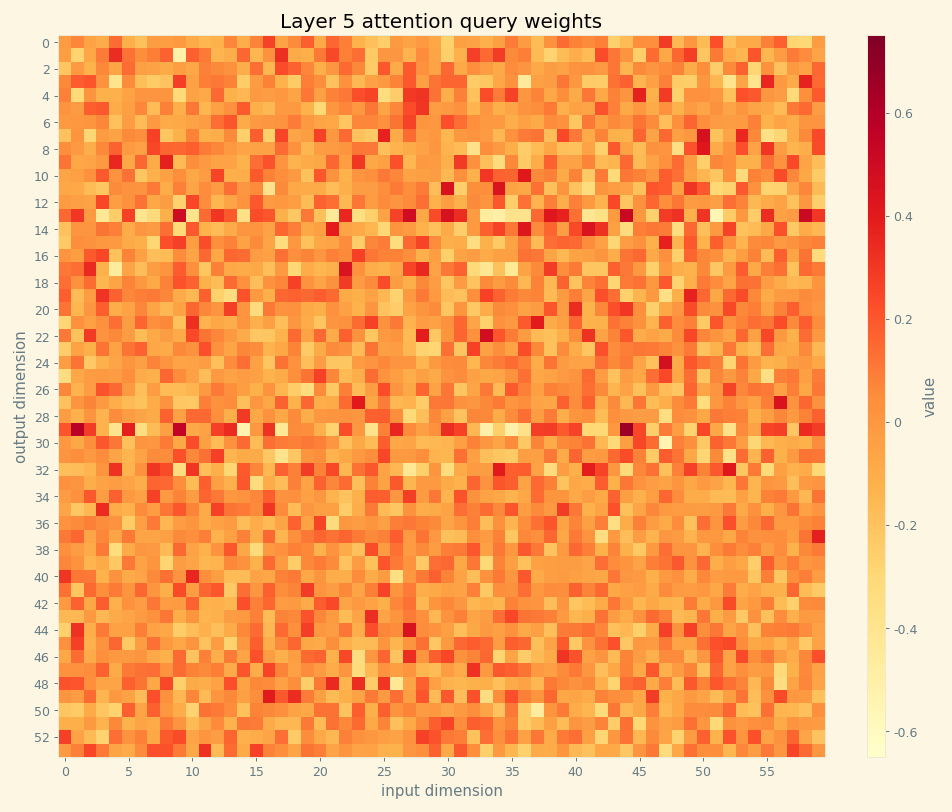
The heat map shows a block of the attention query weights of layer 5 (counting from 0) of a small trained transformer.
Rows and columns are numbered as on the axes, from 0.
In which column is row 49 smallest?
33
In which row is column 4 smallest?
17
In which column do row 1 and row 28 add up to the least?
9
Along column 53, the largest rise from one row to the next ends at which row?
11
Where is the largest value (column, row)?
44, 29
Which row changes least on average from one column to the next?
6
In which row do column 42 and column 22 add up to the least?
50
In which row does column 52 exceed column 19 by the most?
26
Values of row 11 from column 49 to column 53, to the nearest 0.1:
0.3 0.2 -0.3 -0.3 0.2
